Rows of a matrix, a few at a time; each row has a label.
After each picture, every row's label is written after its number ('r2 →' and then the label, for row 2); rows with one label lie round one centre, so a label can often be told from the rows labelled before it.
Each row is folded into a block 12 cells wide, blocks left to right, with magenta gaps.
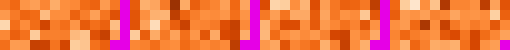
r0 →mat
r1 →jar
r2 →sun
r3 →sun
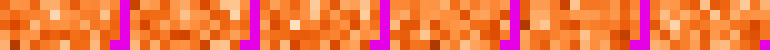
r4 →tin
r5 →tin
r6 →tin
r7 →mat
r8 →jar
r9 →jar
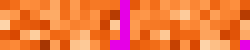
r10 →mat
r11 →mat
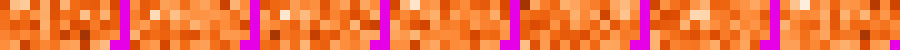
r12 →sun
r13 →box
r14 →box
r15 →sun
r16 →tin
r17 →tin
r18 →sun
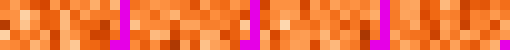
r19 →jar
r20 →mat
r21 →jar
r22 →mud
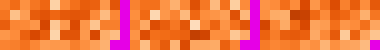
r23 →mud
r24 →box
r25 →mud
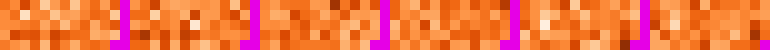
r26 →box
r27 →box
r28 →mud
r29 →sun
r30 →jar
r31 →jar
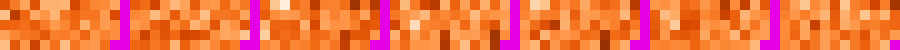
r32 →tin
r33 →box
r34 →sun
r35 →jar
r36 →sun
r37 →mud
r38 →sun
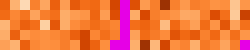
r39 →sun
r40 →tin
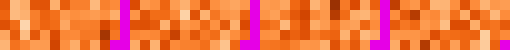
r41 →jar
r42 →tin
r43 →mud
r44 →tin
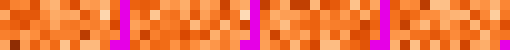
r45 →tin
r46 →box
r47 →jar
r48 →tin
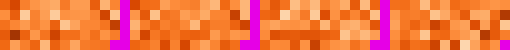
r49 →box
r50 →box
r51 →box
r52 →mat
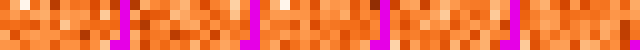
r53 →sun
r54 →tin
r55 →sun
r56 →tin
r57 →jar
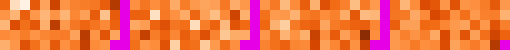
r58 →sun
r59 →box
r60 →jar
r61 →jar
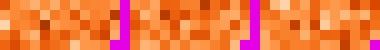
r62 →mat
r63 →mud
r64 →sun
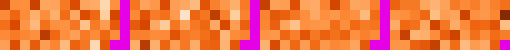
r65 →tin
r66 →tin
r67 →tin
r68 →mat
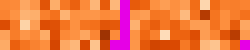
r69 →jar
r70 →mat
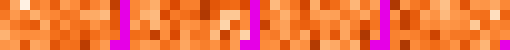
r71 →sun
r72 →mud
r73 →jar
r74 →tin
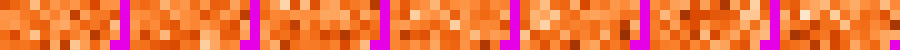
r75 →mat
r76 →mat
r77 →sun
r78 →box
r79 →jar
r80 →mud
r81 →box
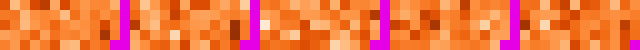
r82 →jar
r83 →jar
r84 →mat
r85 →mud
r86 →jar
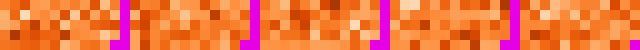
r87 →box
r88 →tin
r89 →mud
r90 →sun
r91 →box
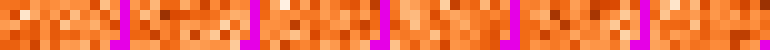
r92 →box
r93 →mud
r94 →sun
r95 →jar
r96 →mud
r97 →sun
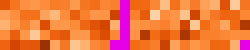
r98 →mat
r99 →box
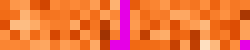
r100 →jar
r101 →mat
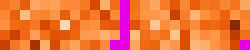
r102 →box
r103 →jar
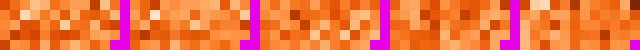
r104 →box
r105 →box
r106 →mud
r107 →mud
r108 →sun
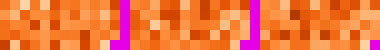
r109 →sun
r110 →mud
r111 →mud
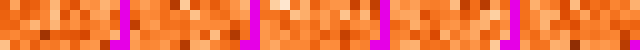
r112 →tin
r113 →jar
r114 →sun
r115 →mud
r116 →jar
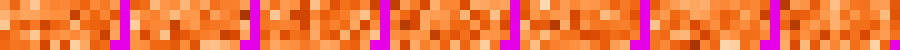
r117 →mat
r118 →mat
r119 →mud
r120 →tin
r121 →sun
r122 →mat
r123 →tin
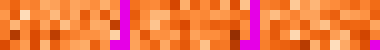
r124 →box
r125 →jar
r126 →mat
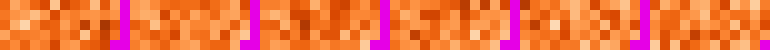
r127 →jar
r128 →mud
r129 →mud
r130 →mud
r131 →tin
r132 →tin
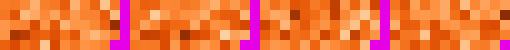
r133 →box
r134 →box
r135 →mud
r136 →mat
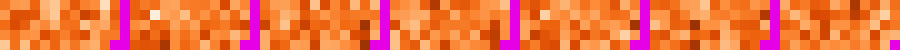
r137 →tin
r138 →box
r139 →jar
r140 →jar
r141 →box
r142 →mat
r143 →mud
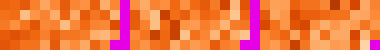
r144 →box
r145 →mud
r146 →mud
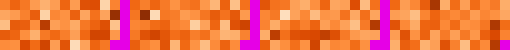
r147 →mat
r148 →box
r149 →box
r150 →jar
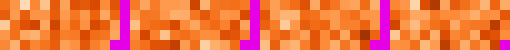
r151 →sun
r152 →mat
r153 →jar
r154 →jar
